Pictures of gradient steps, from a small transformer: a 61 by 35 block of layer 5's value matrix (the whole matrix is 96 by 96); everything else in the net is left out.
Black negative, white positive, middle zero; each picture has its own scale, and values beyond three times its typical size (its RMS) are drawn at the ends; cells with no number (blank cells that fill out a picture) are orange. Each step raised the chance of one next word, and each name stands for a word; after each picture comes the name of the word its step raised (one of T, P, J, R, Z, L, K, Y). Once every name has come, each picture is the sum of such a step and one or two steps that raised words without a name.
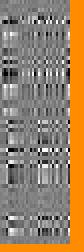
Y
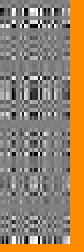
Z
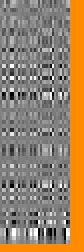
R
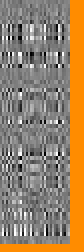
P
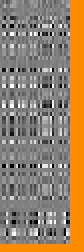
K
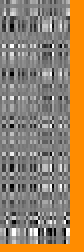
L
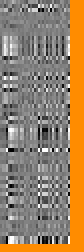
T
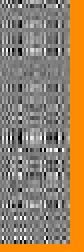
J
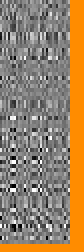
J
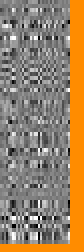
P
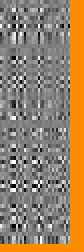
T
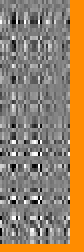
L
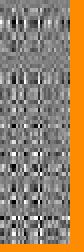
L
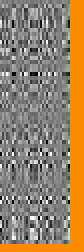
Y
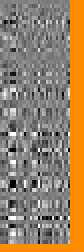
R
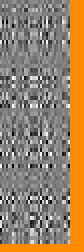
K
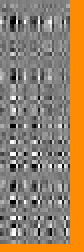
L
